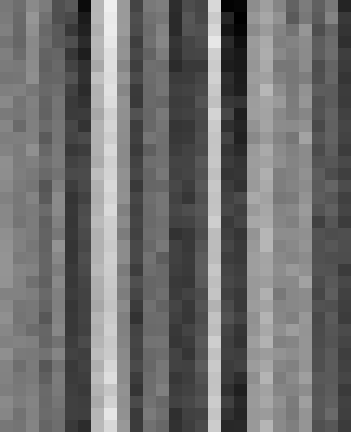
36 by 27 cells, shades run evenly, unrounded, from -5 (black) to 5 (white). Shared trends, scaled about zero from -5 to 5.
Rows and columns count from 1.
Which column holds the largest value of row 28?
9
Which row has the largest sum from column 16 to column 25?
23
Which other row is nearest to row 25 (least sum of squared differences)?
29
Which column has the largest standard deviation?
19
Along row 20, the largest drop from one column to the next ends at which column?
18
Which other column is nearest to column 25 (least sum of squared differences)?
16
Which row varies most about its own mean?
1
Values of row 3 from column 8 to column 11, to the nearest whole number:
2 4 1 -2
